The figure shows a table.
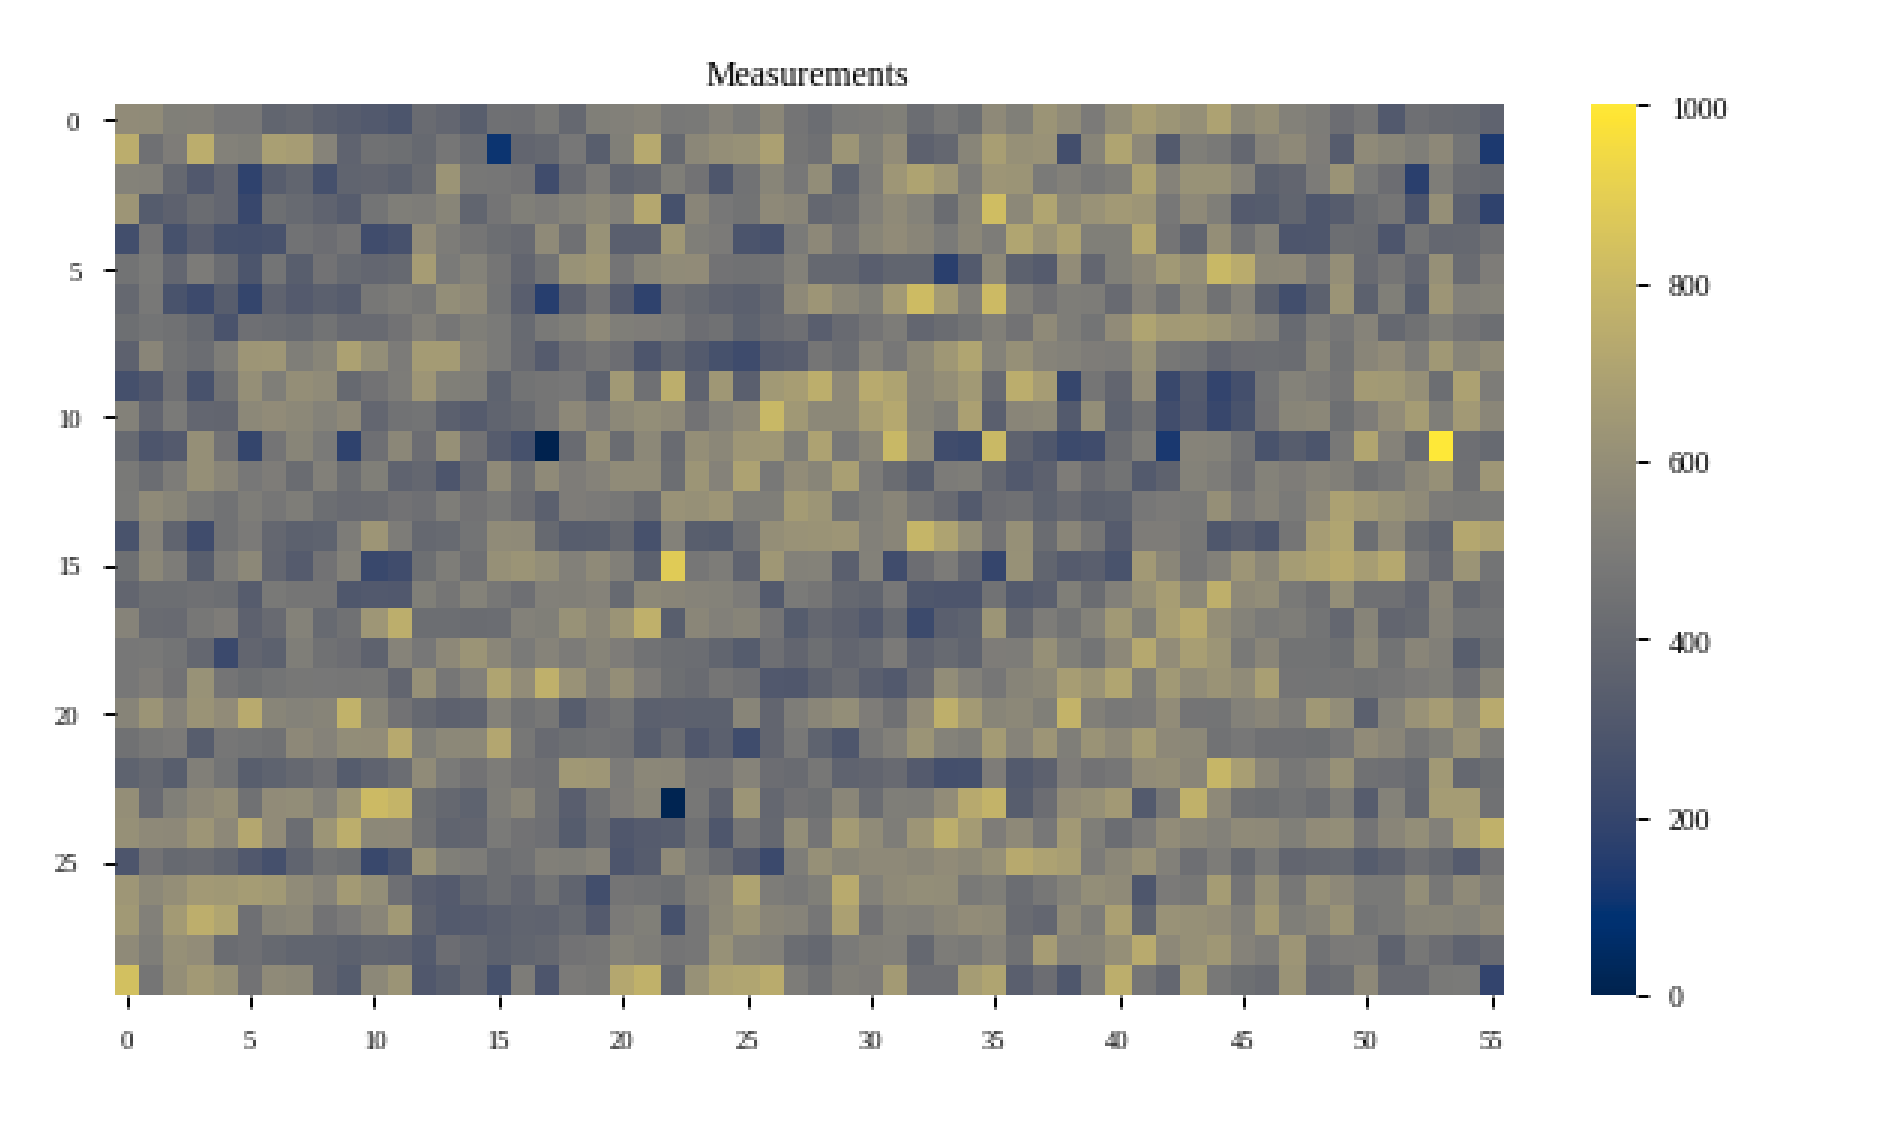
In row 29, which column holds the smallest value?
55
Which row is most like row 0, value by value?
28
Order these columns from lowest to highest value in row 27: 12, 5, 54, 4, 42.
12, 5, 54, 42, 4
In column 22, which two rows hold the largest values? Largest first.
15, 9
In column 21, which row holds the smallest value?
6
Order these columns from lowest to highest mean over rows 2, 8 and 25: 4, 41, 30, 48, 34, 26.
26, 4, 48, 30, 34, 41
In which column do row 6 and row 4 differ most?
17
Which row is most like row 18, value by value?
7
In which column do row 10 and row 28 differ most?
44
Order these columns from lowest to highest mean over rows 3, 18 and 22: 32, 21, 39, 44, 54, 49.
54, 32, 49, 39, 21, 44
